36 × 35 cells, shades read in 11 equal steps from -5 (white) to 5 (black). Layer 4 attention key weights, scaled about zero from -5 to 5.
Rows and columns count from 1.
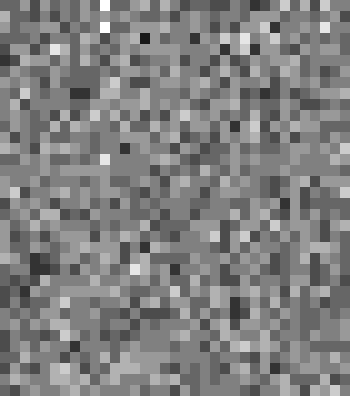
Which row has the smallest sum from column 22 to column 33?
4
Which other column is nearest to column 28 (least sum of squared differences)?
9
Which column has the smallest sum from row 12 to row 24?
11
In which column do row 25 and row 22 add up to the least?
14
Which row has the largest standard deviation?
1
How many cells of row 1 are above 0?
19
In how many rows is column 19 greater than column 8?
15
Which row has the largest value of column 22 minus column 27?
3
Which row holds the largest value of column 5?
25
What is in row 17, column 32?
2
